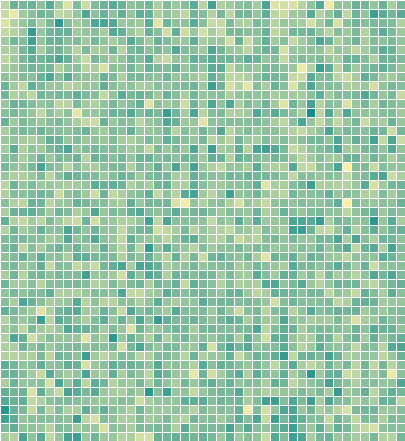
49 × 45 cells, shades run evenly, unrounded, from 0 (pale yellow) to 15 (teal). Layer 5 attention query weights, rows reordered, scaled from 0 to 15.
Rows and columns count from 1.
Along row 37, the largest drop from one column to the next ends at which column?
30
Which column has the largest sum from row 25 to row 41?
44
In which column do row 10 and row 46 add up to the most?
1
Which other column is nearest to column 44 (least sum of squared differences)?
20
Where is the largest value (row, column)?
13, 35
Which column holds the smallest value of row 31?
14
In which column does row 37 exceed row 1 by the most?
8
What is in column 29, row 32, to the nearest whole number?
5
